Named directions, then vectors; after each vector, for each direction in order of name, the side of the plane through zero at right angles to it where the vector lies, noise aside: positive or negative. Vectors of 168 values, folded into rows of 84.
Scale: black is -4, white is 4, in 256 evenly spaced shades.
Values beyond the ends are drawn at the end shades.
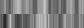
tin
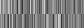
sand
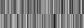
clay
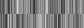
positive, negative, positive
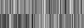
negative, positive, positive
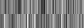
negative, negative, negative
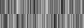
positive, negative, positive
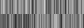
negative, positive, positive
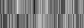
positive, negative, positive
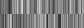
negative, negative, positive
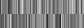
negative, negative, positive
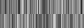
negative, negative, negative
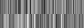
negative, negative, negative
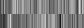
negative, negative, positive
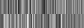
negative, negative, negative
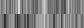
positive, positive, positive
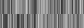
positive, negative, positive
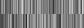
negative, negative, positive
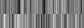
negative, negative, negative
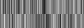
negative, negative, negative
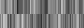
negative, positive, negative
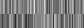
negative, positive, positive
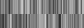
negative, negative, positive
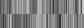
negative, negative, positive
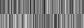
positive, negative, negative
